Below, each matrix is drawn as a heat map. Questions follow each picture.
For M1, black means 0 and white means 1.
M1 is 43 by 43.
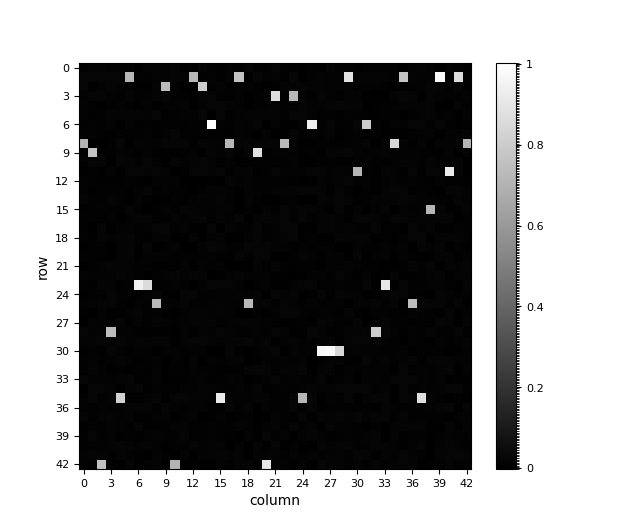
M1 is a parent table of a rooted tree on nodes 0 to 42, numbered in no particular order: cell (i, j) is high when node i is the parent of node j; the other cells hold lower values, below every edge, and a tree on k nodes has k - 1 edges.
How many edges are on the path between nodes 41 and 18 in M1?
7
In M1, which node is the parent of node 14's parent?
23
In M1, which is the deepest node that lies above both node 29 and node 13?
2
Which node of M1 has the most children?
1
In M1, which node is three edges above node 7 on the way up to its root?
28
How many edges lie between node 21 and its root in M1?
4
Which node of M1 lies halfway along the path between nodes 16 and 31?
25
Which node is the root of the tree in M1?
11
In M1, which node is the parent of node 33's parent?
3
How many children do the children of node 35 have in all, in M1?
1
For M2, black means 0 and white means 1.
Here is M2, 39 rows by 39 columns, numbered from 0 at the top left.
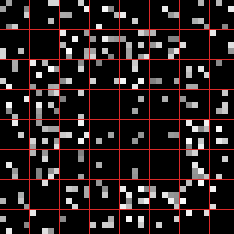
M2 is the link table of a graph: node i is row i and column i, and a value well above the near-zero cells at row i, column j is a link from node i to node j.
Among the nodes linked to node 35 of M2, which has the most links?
node 31
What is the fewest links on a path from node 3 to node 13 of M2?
3
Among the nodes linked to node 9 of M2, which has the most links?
node 23
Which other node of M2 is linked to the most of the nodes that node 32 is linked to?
node 8
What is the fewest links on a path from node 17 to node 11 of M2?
2
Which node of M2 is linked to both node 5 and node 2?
node 10
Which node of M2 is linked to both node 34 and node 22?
node 29
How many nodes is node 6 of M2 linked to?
8
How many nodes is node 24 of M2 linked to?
4
